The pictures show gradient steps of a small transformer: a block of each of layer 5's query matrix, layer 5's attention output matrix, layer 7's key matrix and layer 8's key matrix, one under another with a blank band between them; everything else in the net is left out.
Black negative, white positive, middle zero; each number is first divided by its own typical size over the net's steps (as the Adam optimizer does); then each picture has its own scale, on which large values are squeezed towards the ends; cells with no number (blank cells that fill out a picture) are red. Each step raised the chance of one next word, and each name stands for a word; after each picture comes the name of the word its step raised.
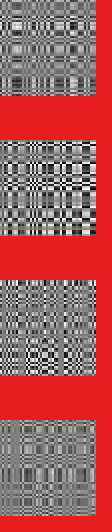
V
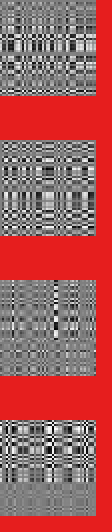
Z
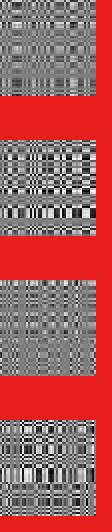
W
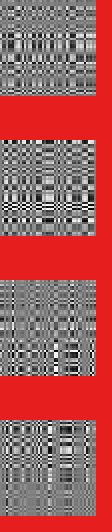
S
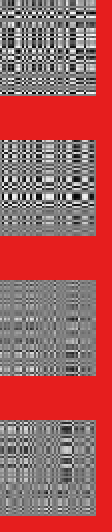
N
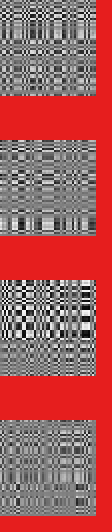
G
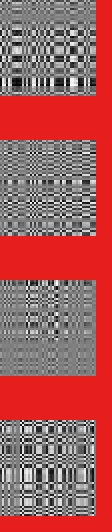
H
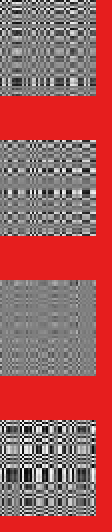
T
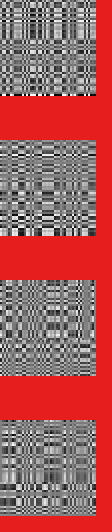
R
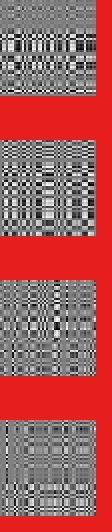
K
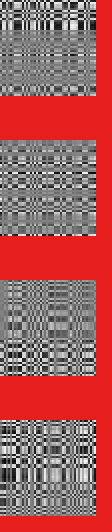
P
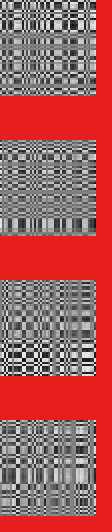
G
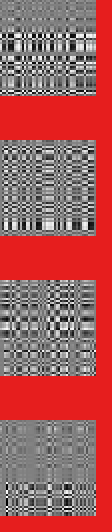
G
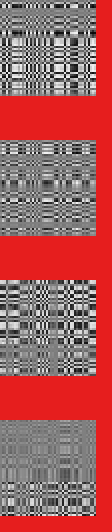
H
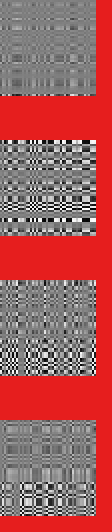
S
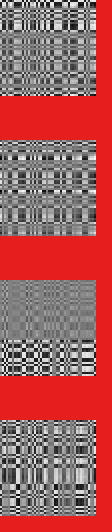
W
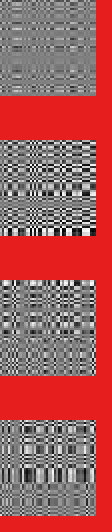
R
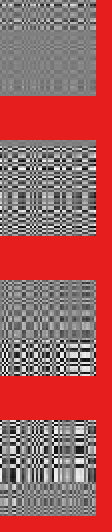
Z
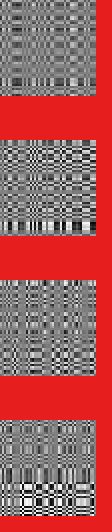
G
